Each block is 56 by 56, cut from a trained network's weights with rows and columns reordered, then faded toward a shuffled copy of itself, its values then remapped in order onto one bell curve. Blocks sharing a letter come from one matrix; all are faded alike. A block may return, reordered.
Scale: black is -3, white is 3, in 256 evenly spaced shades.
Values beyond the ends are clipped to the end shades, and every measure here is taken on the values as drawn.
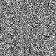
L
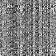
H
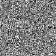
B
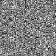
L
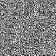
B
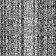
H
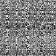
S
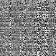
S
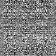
S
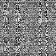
S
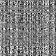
H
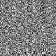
L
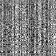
H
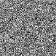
B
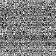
S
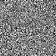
L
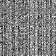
H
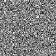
B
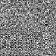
B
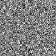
L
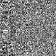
L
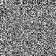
B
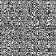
S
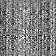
H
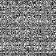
S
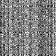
H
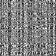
H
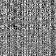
H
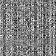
H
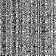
H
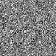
L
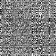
S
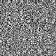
L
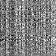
H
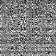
S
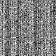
H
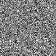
B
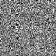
B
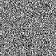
L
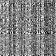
H
